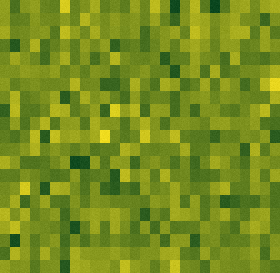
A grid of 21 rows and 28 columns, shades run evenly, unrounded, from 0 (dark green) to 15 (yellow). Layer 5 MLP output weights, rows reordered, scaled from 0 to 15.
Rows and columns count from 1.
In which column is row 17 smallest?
15
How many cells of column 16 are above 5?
19
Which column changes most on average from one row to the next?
2
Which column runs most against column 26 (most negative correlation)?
20
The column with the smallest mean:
25
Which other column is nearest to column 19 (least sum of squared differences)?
26
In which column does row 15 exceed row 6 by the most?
18
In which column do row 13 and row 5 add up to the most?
12
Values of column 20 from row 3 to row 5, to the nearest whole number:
12 10 9
